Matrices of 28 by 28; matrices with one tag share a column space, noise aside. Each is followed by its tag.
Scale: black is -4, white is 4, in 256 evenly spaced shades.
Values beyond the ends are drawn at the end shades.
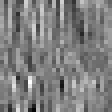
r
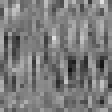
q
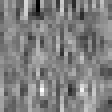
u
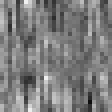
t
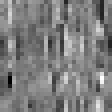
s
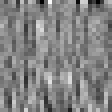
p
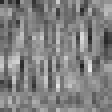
q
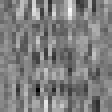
u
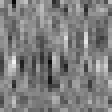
q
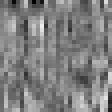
p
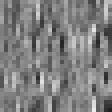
s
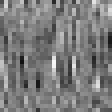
q
